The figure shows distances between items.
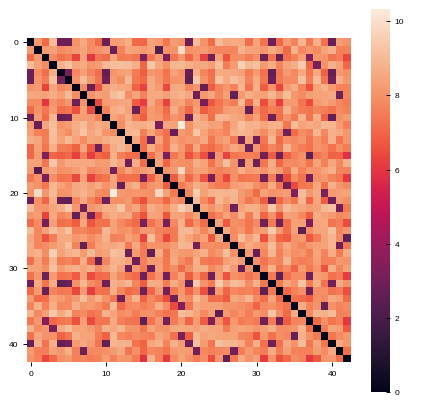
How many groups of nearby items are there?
12
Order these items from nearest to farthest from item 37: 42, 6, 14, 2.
2, 42, 6, 14
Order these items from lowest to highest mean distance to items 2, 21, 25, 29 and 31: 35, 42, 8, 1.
8, 42, 35, 1
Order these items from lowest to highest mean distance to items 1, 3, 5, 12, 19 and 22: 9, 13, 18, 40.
18, 40, 9, 13
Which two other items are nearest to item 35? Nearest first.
39, 20
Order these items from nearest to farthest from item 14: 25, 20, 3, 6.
6, 25, 20, 3
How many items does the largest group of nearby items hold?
7
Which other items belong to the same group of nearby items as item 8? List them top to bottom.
6, 23
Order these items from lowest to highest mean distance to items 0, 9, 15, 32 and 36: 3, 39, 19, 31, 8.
31, 8, 39, 19, 3
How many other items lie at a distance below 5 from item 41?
3
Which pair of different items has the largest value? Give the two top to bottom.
11, 20
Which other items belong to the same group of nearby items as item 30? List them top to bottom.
13, 16, 28
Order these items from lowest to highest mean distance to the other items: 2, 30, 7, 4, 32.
2, 4, 32, 30, 7
